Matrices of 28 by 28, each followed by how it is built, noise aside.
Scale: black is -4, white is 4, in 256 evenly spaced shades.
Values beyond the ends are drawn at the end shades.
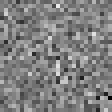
block diagonal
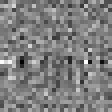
low rank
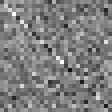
diagonal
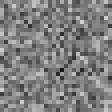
repeating rows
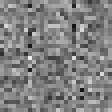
low rank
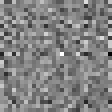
low rank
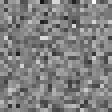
low rank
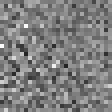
lower triangular
